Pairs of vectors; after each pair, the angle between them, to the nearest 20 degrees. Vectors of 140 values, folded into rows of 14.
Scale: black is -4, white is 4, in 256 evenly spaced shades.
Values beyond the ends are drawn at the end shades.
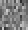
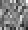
140 degrees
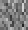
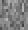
40 degrees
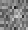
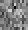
60 degrees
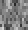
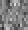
160 degrees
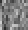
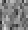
160 degrees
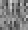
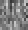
160 degrees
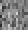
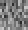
80 degrees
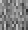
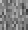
20 degrees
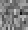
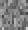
40 degrees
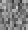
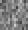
160 degrees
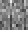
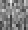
20 degrees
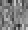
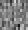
40 degrees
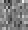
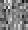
160 degrees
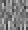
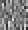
20 degrees
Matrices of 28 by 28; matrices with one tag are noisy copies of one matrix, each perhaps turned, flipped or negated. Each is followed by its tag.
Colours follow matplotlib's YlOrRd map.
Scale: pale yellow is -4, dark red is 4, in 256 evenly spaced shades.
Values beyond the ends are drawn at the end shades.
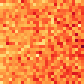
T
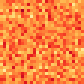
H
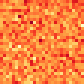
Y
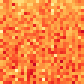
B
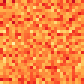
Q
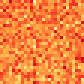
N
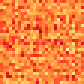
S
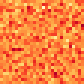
H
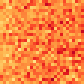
B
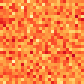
Q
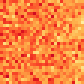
B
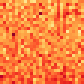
B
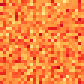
Q
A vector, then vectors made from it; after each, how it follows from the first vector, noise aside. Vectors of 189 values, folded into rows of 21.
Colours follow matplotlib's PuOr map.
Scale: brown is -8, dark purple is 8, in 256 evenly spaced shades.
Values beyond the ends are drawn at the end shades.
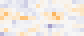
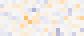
reversed, partly zeroed.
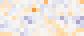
reversed, negated.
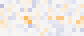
reversed, partly zeroed.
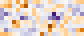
negated, scaled up.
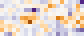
reversed, scaled up.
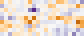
reversed, scaled up.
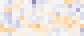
wrapped around.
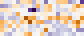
reversed, scaled up.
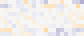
reversed, partly zeroed.
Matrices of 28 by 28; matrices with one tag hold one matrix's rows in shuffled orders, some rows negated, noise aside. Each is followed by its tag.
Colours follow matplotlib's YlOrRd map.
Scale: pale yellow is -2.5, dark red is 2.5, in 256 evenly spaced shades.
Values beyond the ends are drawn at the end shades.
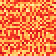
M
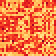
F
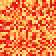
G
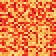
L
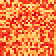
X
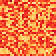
L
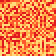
M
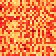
M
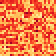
F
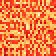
M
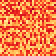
M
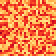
L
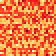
X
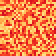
G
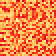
G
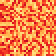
G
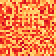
X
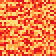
F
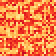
F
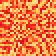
G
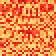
X
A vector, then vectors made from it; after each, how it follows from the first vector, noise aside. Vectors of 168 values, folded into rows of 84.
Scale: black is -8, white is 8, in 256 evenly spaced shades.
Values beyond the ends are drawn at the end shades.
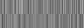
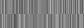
negated.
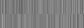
negated, shrunk.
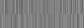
negated, shrunk.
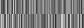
reversed, scaled up.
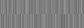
reversed, negated, shrunk.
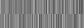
wrapped around, negated.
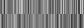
scaled up.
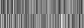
reversed, scaled up.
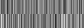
reversed, scaled up.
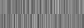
wrapped around.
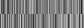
reversed, scaled up.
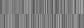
wrapped around.
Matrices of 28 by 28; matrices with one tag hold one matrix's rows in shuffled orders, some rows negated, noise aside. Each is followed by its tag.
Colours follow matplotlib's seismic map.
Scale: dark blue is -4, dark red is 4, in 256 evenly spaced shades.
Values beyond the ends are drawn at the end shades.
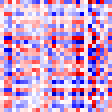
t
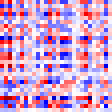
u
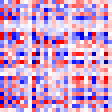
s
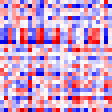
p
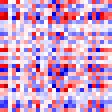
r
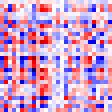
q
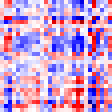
t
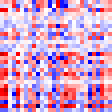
r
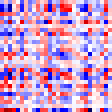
u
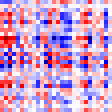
u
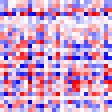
p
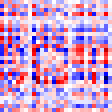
s
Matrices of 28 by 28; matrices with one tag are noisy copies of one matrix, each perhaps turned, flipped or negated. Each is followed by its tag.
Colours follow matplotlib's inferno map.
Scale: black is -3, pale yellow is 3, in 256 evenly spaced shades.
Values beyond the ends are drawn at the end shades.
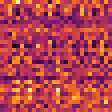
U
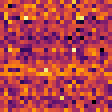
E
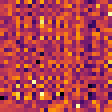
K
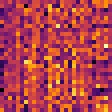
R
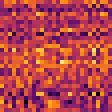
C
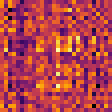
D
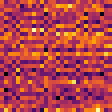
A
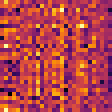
R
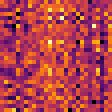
C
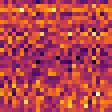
C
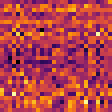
C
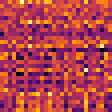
R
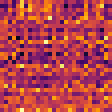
R
